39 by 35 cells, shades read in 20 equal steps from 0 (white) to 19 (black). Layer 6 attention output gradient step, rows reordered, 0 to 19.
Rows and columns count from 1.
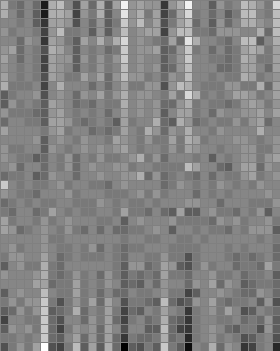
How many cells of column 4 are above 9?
12
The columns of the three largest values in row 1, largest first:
6, 21, 10
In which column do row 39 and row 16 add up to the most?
16
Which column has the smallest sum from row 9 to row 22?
24
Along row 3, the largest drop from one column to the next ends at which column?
7
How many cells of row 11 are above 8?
20
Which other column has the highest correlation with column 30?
19
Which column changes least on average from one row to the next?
26
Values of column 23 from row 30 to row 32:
12 10 9
